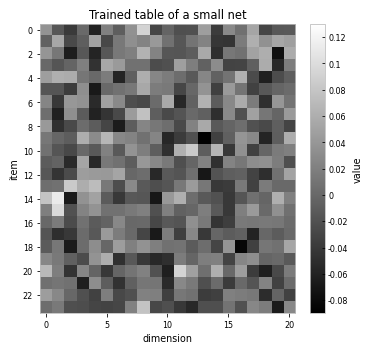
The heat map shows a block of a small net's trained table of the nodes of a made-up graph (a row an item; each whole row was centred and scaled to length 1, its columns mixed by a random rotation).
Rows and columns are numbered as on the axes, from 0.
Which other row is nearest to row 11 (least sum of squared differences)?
5
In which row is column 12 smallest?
23
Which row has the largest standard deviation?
14
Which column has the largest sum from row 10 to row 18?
3
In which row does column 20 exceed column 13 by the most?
9
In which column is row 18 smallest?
16
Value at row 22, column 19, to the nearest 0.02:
0
